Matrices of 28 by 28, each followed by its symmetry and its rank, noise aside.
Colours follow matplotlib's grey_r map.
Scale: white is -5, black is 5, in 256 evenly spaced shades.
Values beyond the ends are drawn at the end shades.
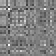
symmetric, rank three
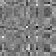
no symmetry, rank three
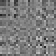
no symmetry, rank three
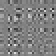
antisymmetric, rank two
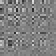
no symmetry, rank two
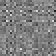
no symmetry, rank three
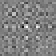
symmetric, rank two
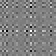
symmetric, rank one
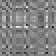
no symmetry, rank two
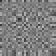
symmetric, rank two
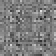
no symmetry, rank three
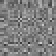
no symmetry, rank three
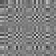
symmetric, rank one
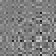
symmetric, rank two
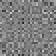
symmetric, rank three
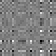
symmetric, rank one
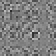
symmetric, rank three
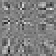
antisymmetric, rank two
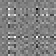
no symmetry, rank two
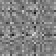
symmetric, rank three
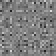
symmetric, rank three
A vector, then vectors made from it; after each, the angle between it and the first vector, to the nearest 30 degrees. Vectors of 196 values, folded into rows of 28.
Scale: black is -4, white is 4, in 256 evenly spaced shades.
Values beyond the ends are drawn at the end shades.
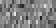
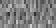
120 degrees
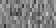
90 degrees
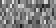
120 degrees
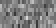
150 degrees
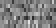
60 degrees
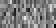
90 degrees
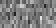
150 degrees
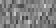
30 degrees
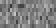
30 degrees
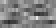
90 degrees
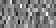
90 degrees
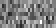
90 degrees
